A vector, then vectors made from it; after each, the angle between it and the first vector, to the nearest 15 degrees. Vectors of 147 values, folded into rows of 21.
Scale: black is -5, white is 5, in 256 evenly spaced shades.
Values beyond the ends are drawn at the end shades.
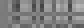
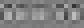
105 degrees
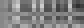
165 degrees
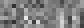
75 degrees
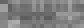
120 degrees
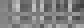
165 degrees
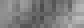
60 degrees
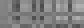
15 degrees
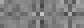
60 degrees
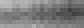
90 degrees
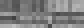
60 degrees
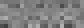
90 degrees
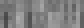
105 degrees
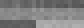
105 degrees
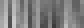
105 degrees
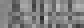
30 degrees
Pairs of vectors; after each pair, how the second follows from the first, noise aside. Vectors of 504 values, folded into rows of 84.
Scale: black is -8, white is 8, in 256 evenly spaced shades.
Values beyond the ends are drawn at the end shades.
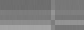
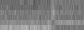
copied.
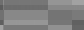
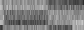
negated, scaled up.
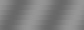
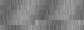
wrapped around.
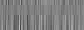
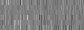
negated, partly zeroed.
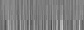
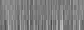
copied.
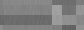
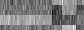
negated, scaled up.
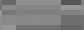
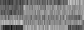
reversed, scaled up.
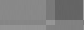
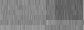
copied.
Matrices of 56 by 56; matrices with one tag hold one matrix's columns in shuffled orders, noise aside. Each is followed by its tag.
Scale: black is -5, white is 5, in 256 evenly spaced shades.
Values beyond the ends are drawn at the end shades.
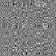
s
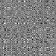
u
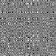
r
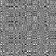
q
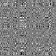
s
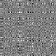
r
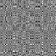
q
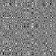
s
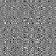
u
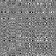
r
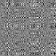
s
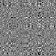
s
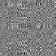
s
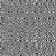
r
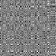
q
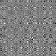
u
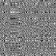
r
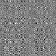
u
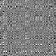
q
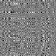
r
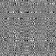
r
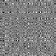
r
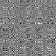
u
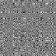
r
